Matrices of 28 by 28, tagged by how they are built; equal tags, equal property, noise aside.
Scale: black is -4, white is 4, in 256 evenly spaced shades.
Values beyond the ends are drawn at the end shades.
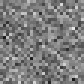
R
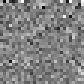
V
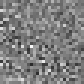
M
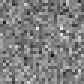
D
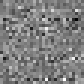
V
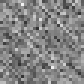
R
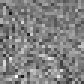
M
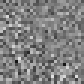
M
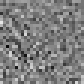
M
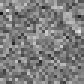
R
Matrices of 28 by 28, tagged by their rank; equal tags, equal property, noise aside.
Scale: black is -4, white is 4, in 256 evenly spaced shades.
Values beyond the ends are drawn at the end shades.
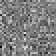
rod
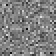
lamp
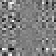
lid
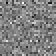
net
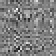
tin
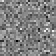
tin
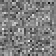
net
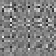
lid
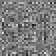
rod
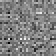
tin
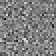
net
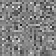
tin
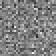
lamp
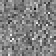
net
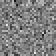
net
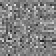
lamp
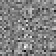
lamp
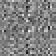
rod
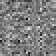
tin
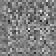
rod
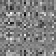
lid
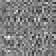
rod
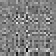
lid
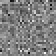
tin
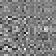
rod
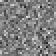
net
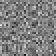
rod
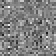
rod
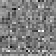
tin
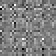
lid
